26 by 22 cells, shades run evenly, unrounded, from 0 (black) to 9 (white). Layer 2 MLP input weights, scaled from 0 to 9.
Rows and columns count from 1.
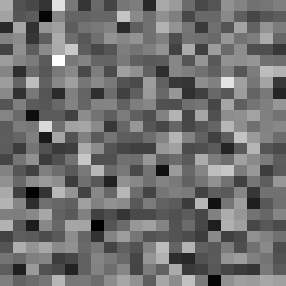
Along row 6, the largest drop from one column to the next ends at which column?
6
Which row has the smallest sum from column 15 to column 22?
25
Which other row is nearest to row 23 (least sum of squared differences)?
5
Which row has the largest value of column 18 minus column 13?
16
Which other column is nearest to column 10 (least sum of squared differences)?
11
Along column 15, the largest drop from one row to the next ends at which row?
24
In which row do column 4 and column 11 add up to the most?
12
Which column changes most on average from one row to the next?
18
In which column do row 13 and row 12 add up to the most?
19
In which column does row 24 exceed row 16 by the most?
13
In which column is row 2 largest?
10
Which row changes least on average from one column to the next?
20
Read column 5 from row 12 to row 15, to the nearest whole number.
4 6 2 3
